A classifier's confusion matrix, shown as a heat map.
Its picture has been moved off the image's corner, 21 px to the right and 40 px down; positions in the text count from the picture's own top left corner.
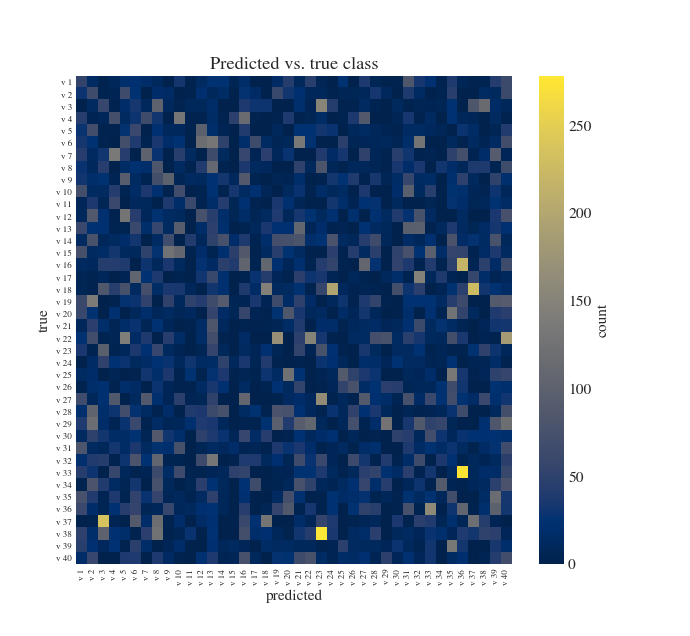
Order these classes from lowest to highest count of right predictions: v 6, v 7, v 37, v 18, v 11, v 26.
v 6, v 11, v 26, v 7, v 37, v 18
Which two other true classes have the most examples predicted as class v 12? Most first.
v 6, v 5
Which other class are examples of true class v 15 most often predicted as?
v 9
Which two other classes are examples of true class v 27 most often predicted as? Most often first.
v 23, v 16
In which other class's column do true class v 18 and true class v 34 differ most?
v 37
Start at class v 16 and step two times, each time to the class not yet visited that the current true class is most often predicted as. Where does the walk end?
v 33
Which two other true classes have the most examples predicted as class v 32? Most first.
v 17, v 6
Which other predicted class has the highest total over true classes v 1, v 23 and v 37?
v 3
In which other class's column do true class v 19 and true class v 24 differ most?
v 2
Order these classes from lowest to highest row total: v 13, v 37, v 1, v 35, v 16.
v 1, v 35, v 13, v 37, v 16
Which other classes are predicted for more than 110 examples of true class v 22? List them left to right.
v 5, v 19, v 40
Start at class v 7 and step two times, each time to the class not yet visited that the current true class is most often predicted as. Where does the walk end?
v 10
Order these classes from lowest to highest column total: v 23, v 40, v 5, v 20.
v 20, v 5, v 23, v 40
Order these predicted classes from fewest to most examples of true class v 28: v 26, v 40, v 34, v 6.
v 34, v 6, v 26, v 40
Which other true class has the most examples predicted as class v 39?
v 35
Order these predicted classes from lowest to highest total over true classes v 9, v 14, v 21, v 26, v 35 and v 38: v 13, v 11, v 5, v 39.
v 11, v 5, v 13, v 39
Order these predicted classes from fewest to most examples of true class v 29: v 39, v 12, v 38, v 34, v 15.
v 15, v 38, v 12, v 34, v 39
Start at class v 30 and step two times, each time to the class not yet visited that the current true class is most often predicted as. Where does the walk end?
v 13
